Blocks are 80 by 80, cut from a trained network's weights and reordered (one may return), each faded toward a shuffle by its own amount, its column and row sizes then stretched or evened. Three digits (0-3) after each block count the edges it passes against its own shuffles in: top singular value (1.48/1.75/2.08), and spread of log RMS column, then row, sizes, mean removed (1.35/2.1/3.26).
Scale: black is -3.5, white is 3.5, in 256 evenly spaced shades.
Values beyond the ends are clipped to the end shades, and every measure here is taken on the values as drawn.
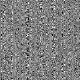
0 3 0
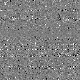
1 1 2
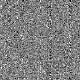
0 2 1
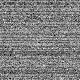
3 0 0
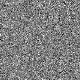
0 1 1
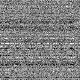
3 1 2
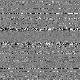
1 0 3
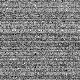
3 1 1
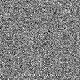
2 0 0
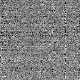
1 2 1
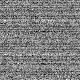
3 0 1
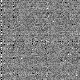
1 2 1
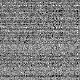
3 2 1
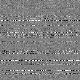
2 0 3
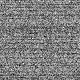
2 0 0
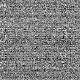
2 2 1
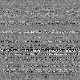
2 1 3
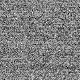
0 1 0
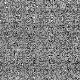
0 2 1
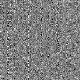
2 2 0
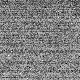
2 0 0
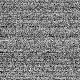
2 0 1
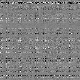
2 2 3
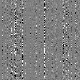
3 3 0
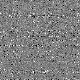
0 1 2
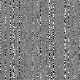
1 3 0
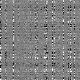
3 3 1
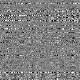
1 1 3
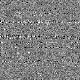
1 0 2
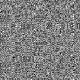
3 1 0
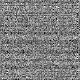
2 2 0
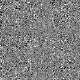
0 2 2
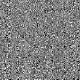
0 2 2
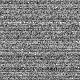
3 0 1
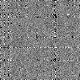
1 2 2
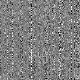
0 3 0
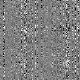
1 3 1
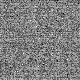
0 1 0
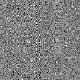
2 2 0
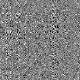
1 2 2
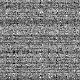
3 2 0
